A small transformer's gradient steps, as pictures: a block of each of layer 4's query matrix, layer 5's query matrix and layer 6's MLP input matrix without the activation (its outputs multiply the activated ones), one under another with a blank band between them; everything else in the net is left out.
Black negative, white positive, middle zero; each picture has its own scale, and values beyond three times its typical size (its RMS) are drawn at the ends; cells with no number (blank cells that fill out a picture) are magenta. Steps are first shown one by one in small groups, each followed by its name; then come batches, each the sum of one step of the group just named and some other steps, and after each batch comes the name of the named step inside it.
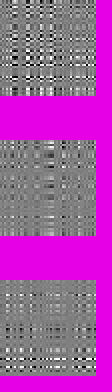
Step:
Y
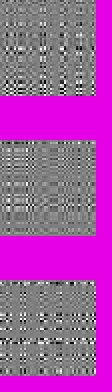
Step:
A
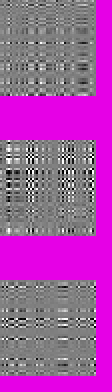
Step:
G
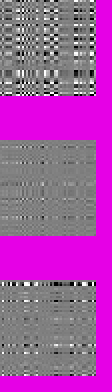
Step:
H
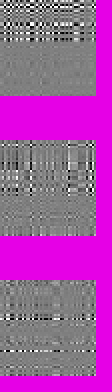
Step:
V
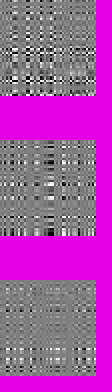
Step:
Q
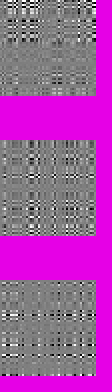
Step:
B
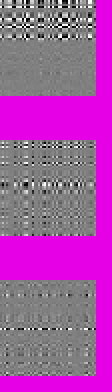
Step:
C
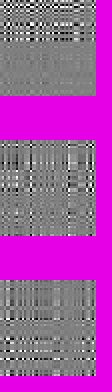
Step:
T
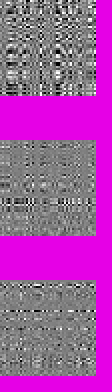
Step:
C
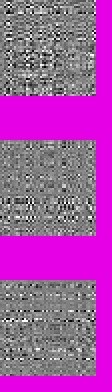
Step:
Y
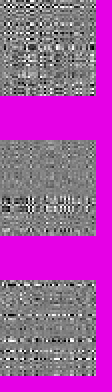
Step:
Y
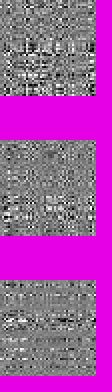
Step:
C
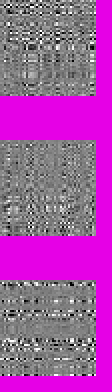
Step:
T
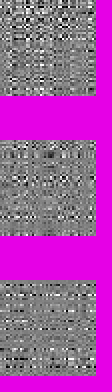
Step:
C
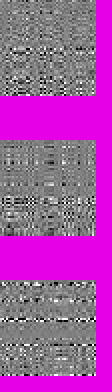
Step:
Q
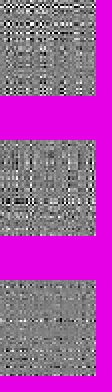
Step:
V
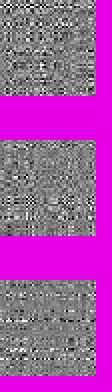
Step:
V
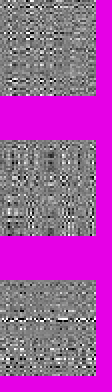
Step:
Q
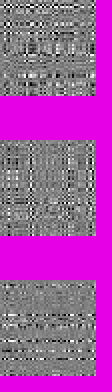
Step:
V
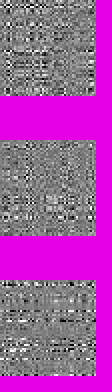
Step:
V
